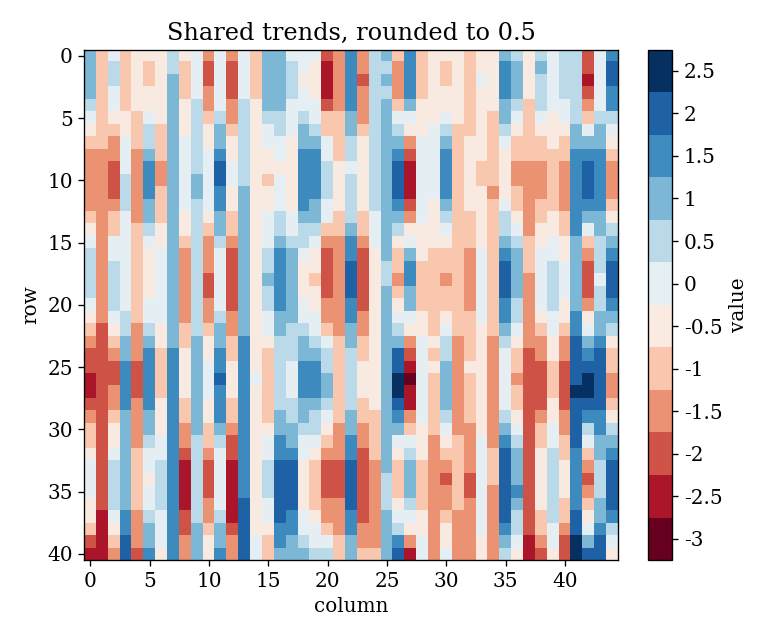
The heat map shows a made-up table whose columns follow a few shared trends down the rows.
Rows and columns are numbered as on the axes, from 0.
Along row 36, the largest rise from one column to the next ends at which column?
13
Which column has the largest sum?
41
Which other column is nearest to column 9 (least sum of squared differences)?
25
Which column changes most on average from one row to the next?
42
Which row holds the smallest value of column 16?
9
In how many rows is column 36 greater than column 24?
23
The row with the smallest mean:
34
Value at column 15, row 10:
-1
